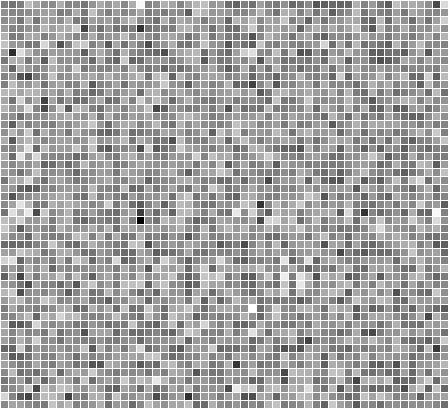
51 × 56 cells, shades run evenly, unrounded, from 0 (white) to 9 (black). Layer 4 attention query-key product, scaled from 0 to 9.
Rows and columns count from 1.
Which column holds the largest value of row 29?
3
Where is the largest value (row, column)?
28, 18
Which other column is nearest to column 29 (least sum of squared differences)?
49
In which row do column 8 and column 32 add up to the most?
6
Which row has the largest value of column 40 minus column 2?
33
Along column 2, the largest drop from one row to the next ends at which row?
8
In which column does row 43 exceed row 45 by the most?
39
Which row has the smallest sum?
29
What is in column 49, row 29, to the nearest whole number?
3
